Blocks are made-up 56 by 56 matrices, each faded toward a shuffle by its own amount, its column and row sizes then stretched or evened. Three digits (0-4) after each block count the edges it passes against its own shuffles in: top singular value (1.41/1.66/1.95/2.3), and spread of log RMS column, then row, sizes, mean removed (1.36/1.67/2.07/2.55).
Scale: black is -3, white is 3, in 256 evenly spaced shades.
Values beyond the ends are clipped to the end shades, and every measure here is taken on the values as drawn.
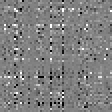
3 4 3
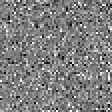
2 1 1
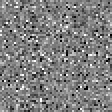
2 1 2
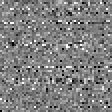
2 0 4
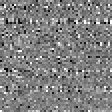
3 1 4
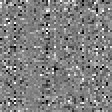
0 4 2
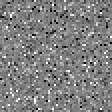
0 0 0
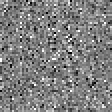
1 2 1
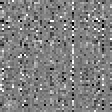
3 4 2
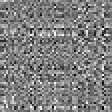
4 4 3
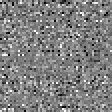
0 1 4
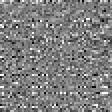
3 1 4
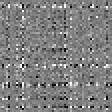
4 4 4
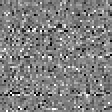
3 0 4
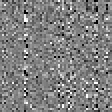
3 4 1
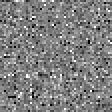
1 1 1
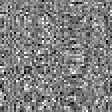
4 1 0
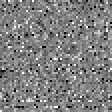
0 0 3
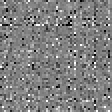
1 4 3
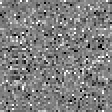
2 0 0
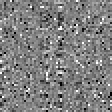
2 3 0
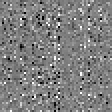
0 4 2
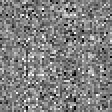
1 3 1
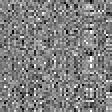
4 3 0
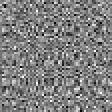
4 3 0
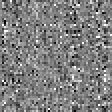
2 4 1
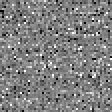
0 1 0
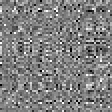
4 3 3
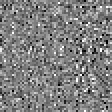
2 3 1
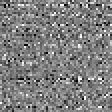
3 1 4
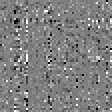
2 4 1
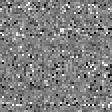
0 0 3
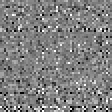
3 2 4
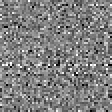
2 1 3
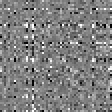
4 4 4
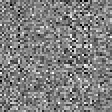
3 2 0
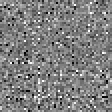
1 2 2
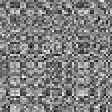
4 0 3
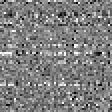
3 1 4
